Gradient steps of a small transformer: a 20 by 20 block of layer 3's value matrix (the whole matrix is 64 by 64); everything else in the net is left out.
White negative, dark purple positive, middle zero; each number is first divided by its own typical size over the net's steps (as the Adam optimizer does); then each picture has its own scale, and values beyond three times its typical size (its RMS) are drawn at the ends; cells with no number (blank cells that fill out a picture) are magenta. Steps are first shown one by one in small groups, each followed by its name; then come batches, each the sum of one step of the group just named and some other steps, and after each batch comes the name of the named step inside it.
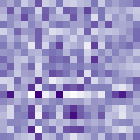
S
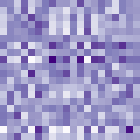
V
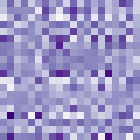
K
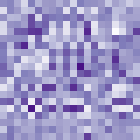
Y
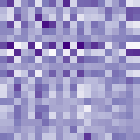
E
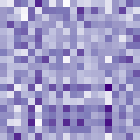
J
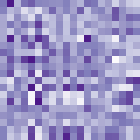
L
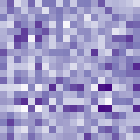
Y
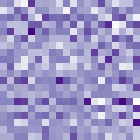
Y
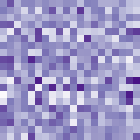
L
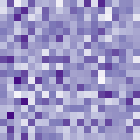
K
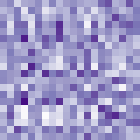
L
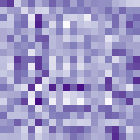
L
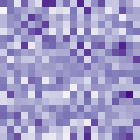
V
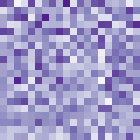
E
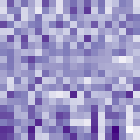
L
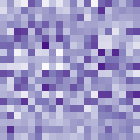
Y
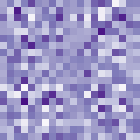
L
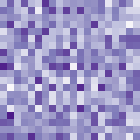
K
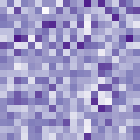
E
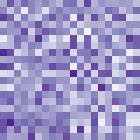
L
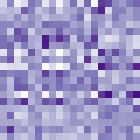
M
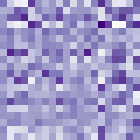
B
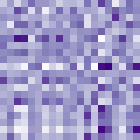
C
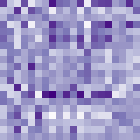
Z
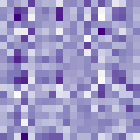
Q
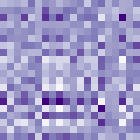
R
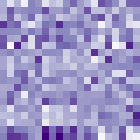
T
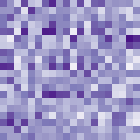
Z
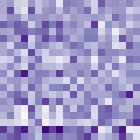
T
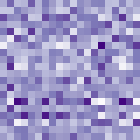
R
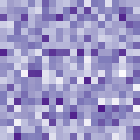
R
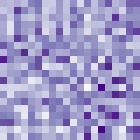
C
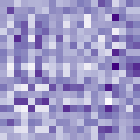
C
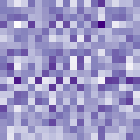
B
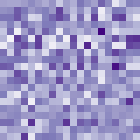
Q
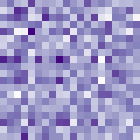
Q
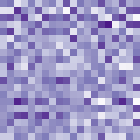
B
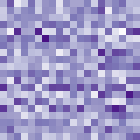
M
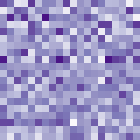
B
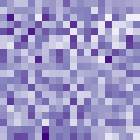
T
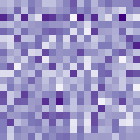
R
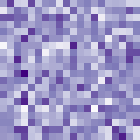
Q
